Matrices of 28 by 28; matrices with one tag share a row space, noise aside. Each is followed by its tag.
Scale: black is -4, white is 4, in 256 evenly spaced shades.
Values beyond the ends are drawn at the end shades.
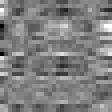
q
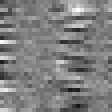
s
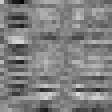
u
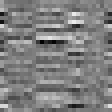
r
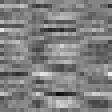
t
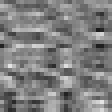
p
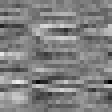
t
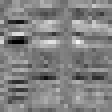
u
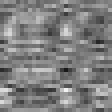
p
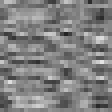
p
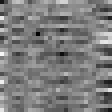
q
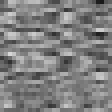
p
